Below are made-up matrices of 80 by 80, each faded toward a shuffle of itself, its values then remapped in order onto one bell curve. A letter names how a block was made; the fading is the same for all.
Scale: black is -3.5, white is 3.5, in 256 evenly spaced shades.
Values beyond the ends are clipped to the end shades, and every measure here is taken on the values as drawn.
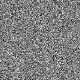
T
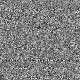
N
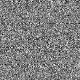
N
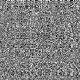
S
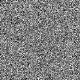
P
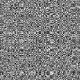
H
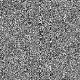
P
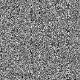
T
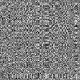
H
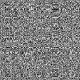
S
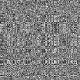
H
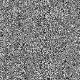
P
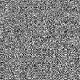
S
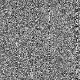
T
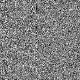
P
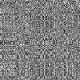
H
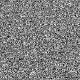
N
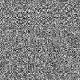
S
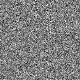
T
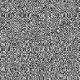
H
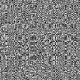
H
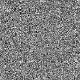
P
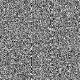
P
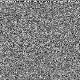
N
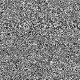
N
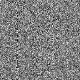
T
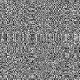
H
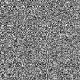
S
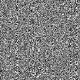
T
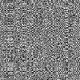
H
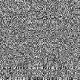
S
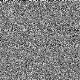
N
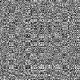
H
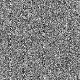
T
